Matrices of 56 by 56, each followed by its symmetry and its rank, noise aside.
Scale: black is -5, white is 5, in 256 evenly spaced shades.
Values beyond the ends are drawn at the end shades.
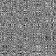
antisymmetric, rank six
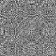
symmetric, rank six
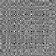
symmetric, rank four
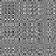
no symmetry, rank three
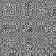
symmetric, rank six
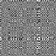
symmetric, rank three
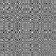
symmetric, rank three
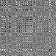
symmetric, rank four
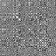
symmetric, rank six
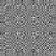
symmetric, rank three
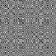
symmetric, rank three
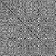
symmetric, rank four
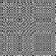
symmetric, rank three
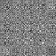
symmetric, rank six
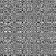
no symmetry, rank four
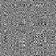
antisymmetric, rank six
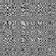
symmetric, rank four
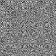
symmetric, rank six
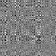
no symmetry, rank three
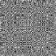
symmetric, rank six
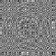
symmetric, rank four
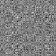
symmetric, rank six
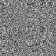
antisymmetric, rank six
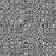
symmetric, rank six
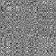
no symmetry, rank six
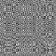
antisymmetric, rank four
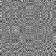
no symmetry, rank four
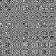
no symmetry, rank four
